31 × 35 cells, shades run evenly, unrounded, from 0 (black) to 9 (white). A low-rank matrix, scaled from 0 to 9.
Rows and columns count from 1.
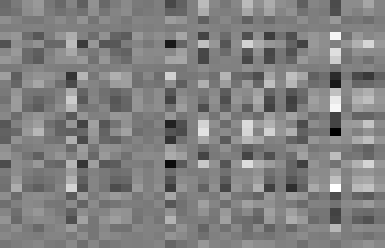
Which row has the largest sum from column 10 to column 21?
10
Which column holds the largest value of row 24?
31
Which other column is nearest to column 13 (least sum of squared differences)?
30
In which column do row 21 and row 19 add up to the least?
16
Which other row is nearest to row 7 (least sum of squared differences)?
5
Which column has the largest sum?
34
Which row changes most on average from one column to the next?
24
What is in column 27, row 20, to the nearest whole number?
4
